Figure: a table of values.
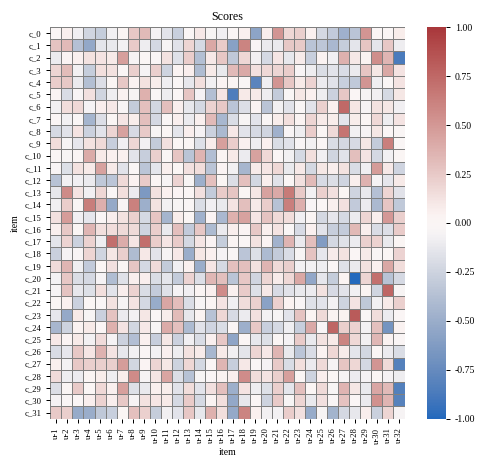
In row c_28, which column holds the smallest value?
u-13
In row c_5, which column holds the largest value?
u-9
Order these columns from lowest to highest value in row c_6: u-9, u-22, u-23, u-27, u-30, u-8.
u-8, u-22, u-23, u-30, u-9, u-27
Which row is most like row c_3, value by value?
c_19
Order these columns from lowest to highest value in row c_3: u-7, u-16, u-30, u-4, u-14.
u-14, u-4, u-16, u-7, u-30
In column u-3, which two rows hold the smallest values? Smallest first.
c_31, c_1
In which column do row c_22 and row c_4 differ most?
u-19
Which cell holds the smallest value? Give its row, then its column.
c_20, u-28
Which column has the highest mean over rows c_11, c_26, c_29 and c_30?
u-30
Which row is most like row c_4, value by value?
c_0
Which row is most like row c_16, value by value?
c_10
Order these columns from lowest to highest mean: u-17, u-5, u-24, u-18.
u-17, u-24, u-5, u-18
